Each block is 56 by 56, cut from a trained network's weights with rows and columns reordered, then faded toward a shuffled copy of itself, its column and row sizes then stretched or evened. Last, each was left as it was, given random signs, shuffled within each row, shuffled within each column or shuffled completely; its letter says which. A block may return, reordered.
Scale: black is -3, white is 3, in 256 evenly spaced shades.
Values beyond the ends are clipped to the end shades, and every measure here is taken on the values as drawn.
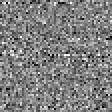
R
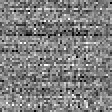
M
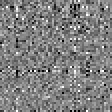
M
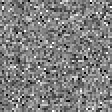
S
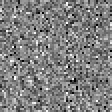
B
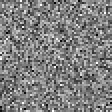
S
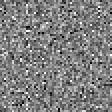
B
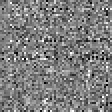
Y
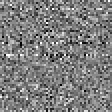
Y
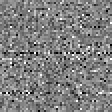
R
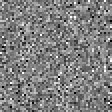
B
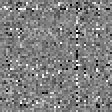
Y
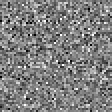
R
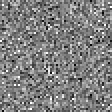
B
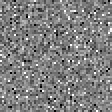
S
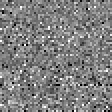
R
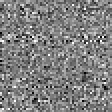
Y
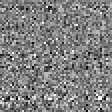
Y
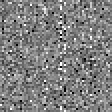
B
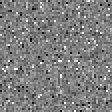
S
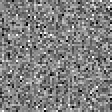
B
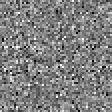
Y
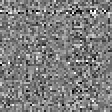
Y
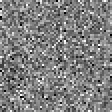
B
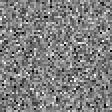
S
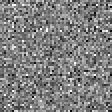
Y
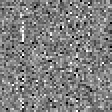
B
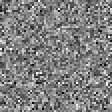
Y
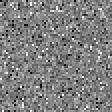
S
